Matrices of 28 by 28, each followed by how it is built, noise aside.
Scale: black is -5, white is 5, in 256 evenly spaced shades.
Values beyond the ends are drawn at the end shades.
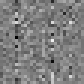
uneven columns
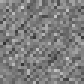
Hankel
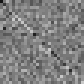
diagonal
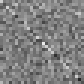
diagonal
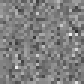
uneven columns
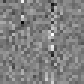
uneven columns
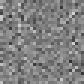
uneven columns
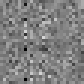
uneven columns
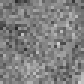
smooth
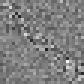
banded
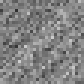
Hankel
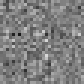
low rank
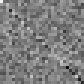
diagonal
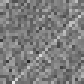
Hankel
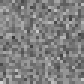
noise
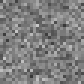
noise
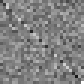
diagonal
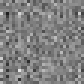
low rank
